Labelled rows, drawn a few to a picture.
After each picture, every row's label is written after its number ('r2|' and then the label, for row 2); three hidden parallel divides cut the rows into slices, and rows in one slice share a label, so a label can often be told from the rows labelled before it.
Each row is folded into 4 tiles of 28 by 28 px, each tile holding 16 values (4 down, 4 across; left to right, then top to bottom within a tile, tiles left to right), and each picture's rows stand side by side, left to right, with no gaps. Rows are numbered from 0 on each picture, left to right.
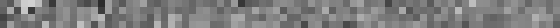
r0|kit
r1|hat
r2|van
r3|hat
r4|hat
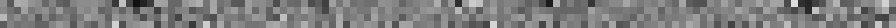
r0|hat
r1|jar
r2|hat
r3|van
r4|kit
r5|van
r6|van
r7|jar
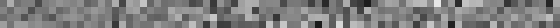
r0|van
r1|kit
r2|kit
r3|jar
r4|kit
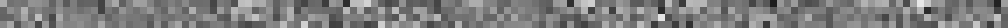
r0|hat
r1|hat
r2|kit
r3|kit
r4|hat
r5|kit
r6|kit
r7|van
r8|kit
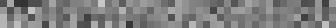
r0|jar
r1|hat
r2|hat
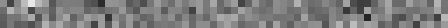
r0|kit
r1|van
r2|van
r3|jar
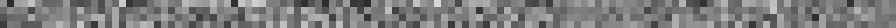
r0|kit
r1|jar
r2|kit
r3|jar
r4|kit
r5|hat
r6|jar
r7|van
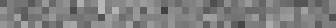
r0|van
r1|hat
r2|hat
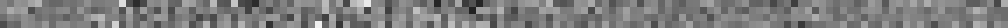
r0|hat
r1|jar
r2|jar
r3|kit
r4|jar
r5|hat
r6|hat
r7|hat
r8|hat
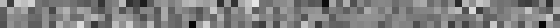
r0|kit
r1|jar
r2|kit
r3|van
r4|kit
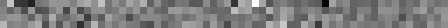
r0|jar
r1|hat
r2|kit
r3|van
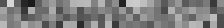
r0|jar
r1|kit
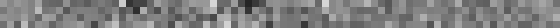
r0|hat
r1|jar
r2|jar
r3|hat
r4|van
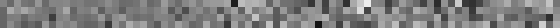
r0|hat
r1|van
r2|kit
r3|kit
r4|jar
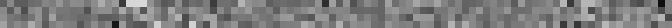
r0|van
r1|kit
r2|hat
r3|van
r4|van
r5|kit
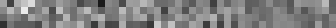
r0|kit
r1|kit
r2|van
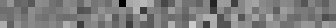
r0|van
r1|kit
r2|hat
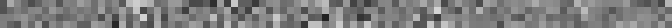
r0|van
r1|kit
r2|jar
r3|jar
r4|van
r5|hat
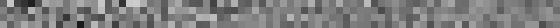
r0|jar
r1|kit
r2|van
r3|hat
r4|hat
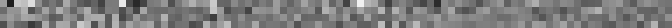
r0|kit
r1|jar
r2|van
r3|kit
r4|van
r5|van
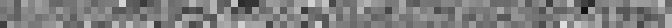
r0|hat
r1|jar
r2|jar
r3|hat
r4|hat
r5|jar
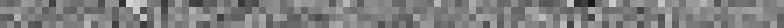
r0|hat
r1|kit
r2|van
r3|van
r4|hat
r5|jar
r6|hat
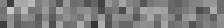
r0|kit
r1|van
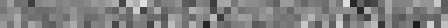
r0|van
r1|kit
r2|hat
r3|jar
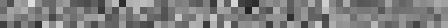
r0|kit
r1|kit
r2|jar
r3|van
